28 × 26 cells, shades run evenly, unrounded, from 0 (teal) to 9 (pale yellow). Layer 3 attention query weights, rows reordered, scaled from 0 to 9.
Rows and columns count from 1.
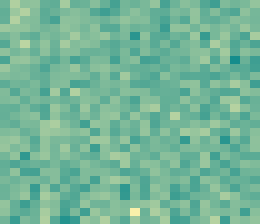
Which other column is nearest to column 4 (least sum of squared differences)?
18
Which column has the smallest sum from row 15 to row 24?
23
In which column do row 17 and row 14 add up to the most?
24
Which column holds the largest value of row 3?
2
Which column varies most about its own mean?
14
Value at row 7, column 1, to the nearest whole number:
5
